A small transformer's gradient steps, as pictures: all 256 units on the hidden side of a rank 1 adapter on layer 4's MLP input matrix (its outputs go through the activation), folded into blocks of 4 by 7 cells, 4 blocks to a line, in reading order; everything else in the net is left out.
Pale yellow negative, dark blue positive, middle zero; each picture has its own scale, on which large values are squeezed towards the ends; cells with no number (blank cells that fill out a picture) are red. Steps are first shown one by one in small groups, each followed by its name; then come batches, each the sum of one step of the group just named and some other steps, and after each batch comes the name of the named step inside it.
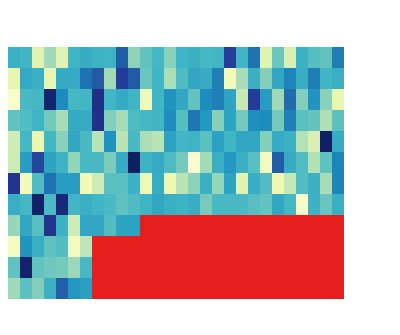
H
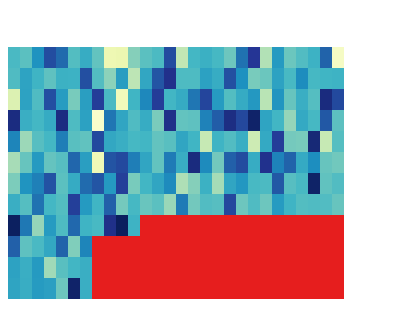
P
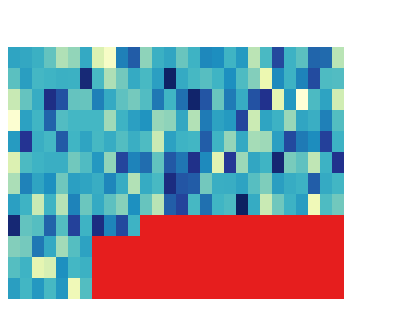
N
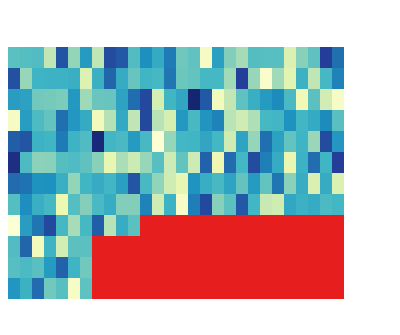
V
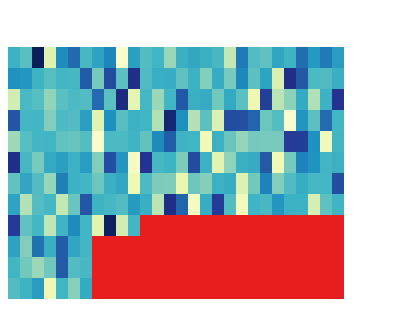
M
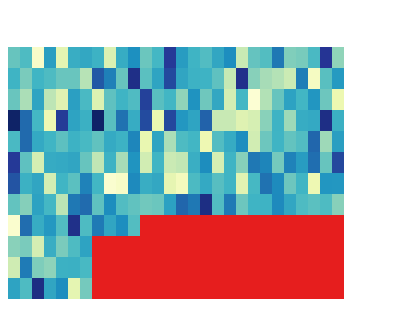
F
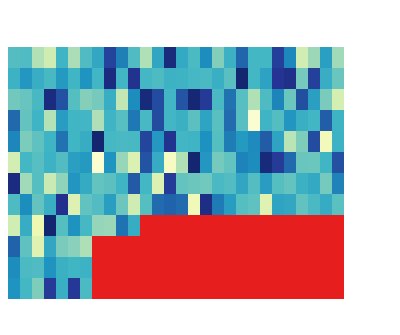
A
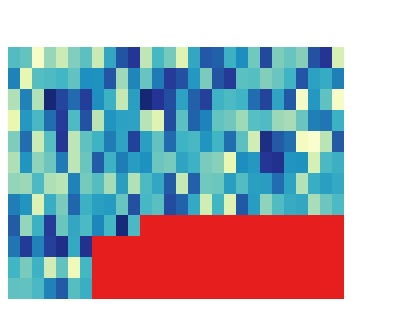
N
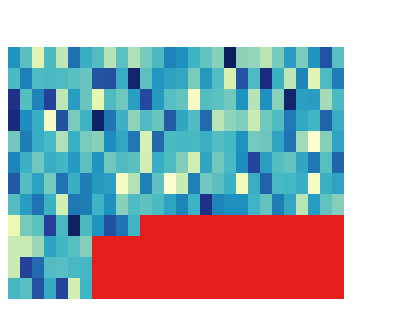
F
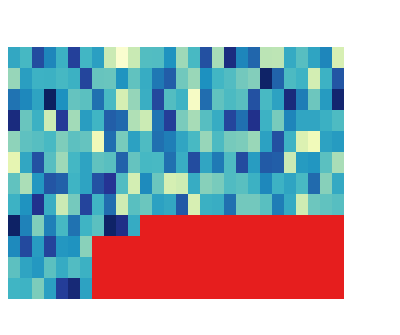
P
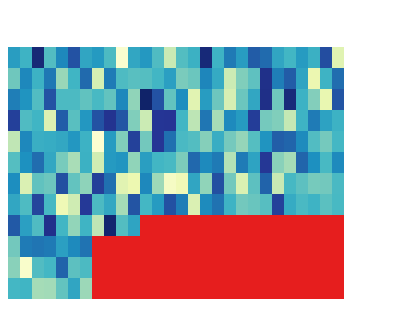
M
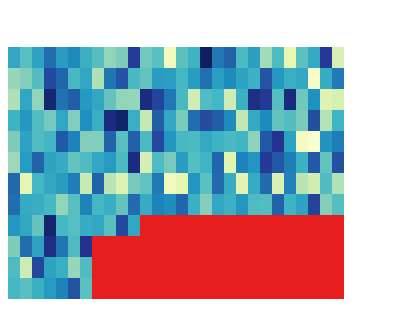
H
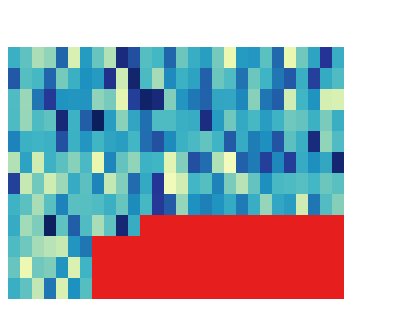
A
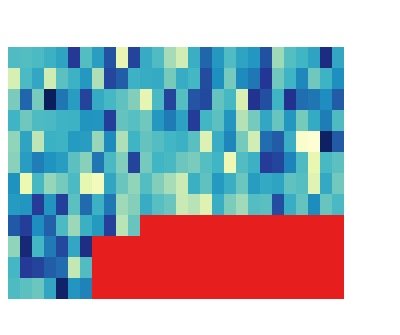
H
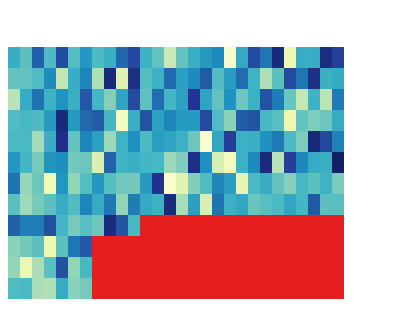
M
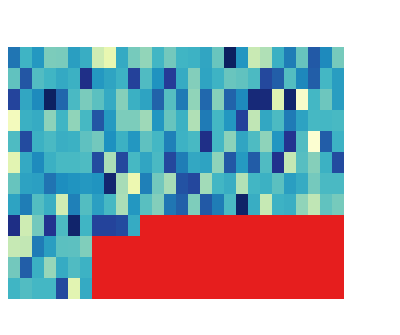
N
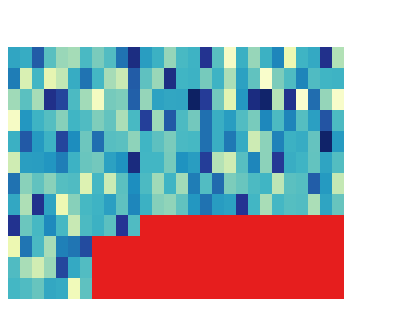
N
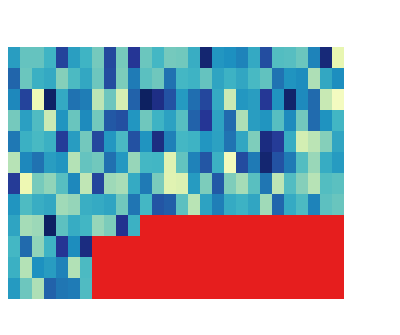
A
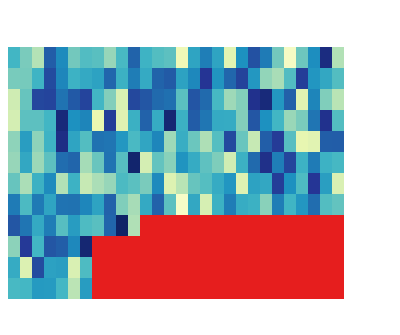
P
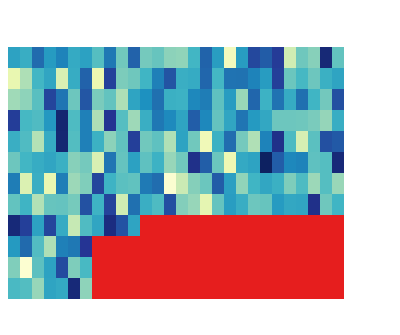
P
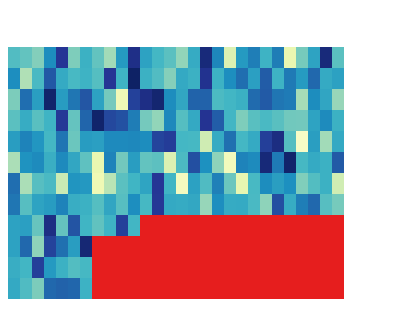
A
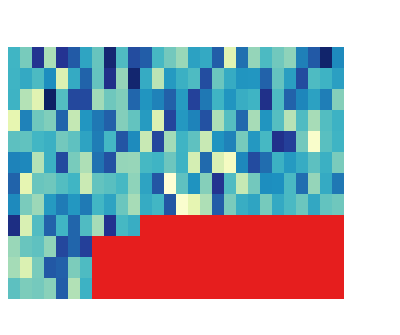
M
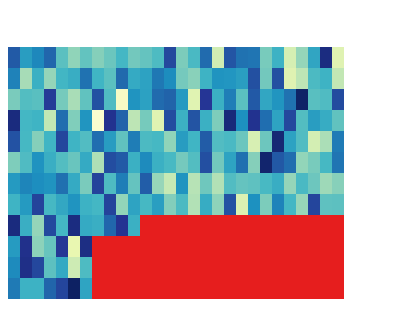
P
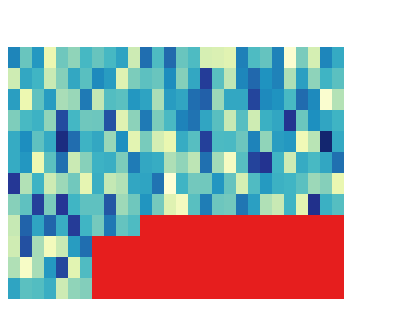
V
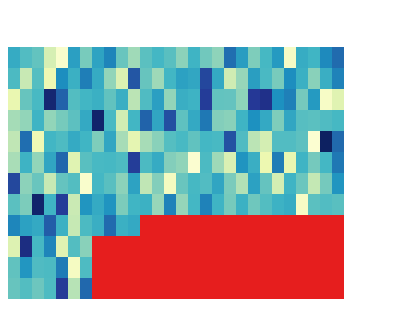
H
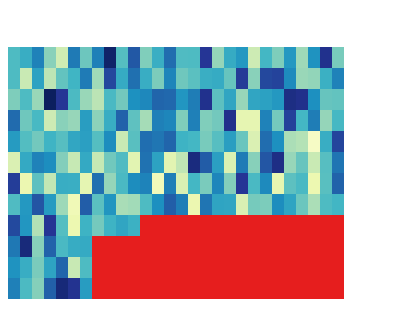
A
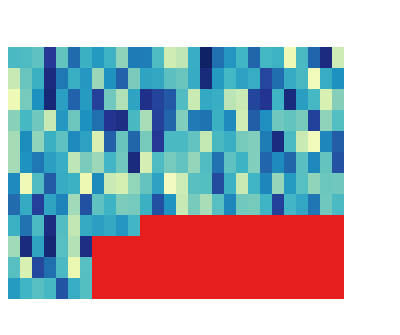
H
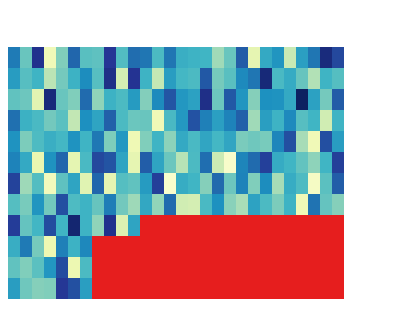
M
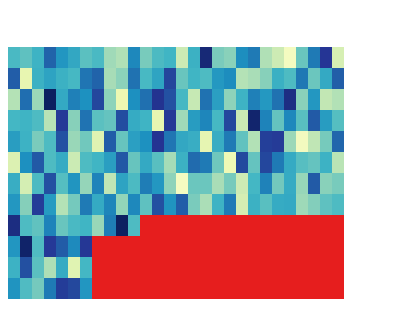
P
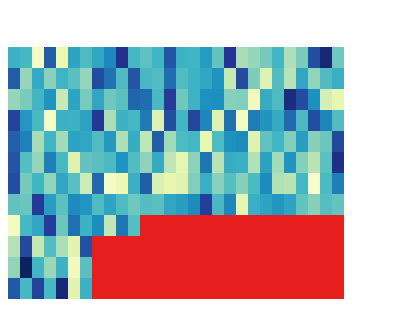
F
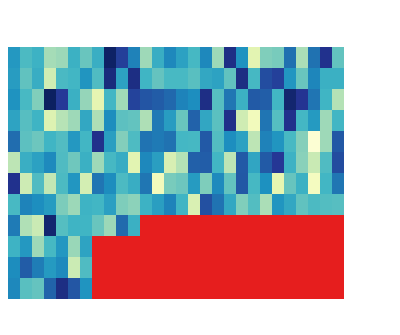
A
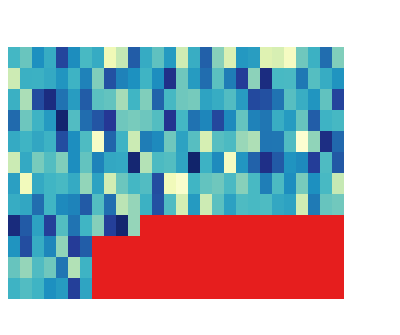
P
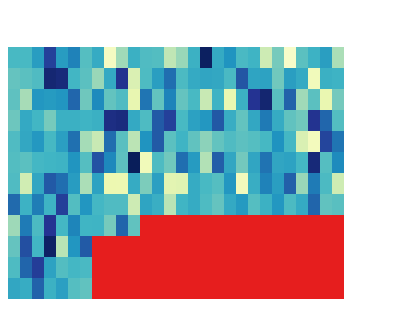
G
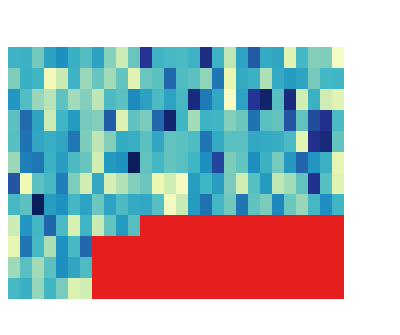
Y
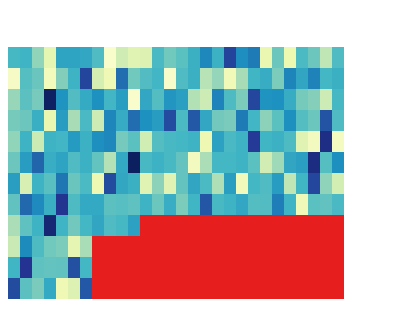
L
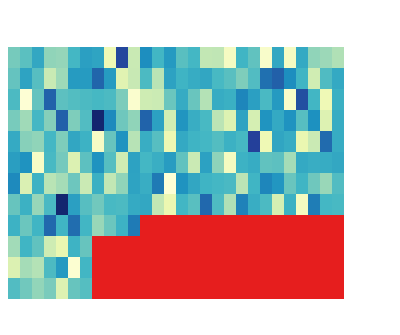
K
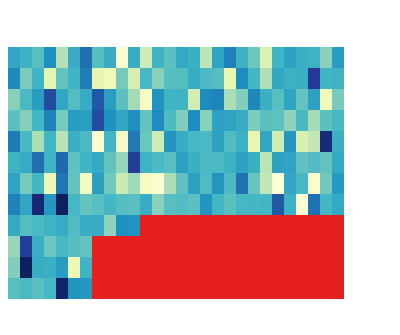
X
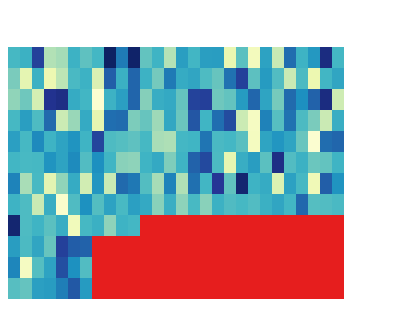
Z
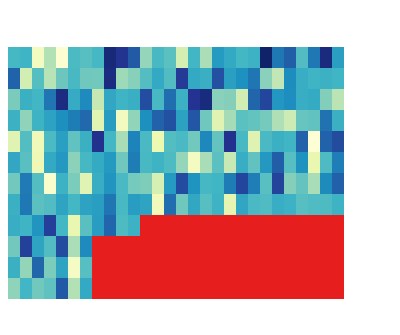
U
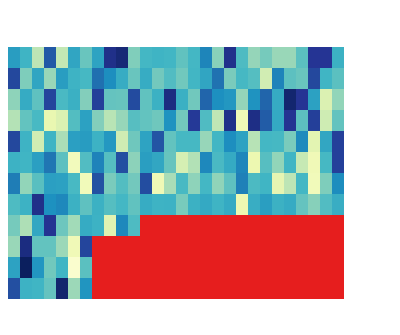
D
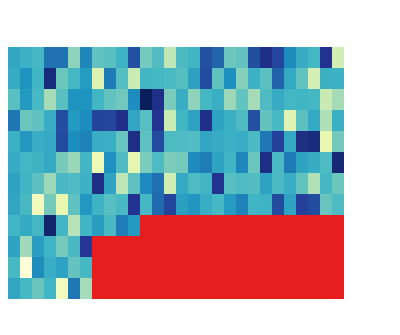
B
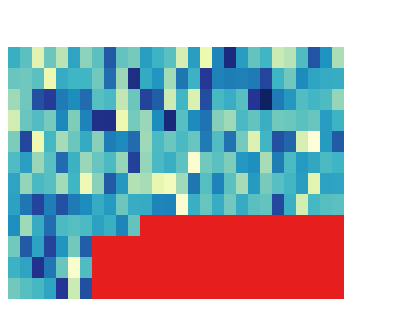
U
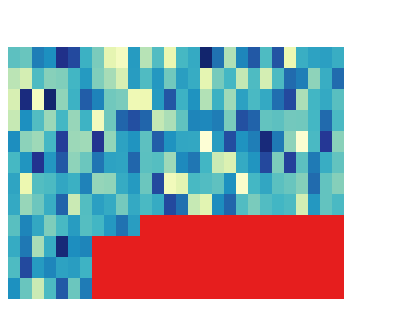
L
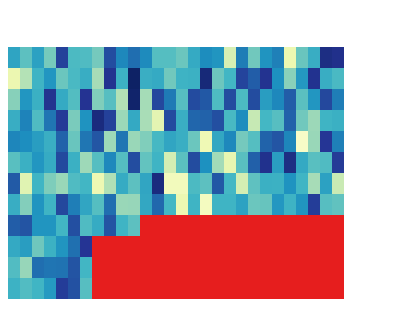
Z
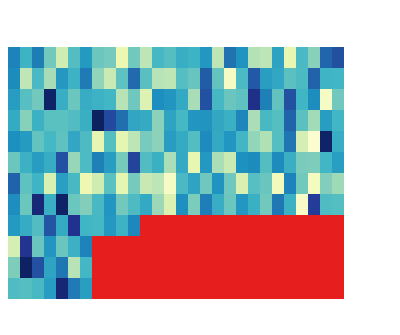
X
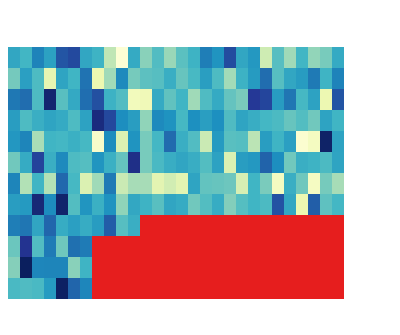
X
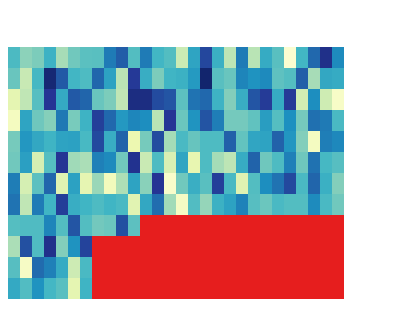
G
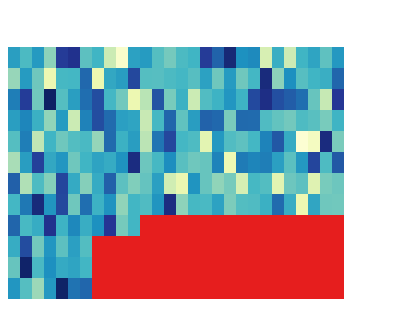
L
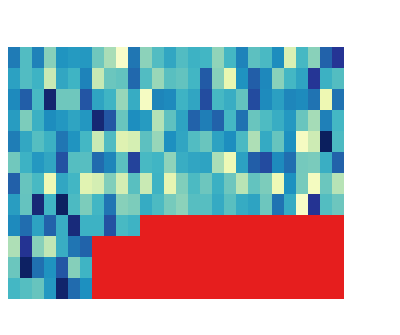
X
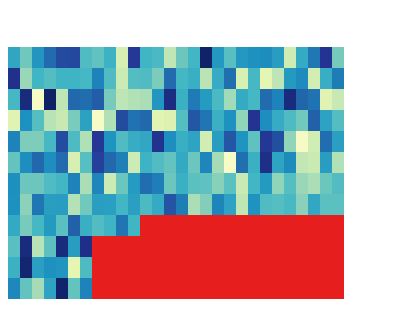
D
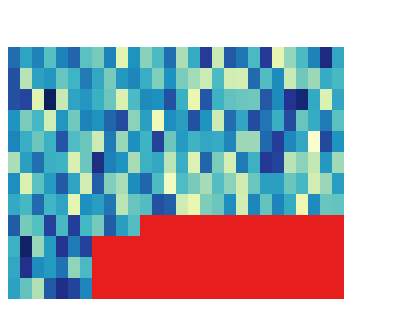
D
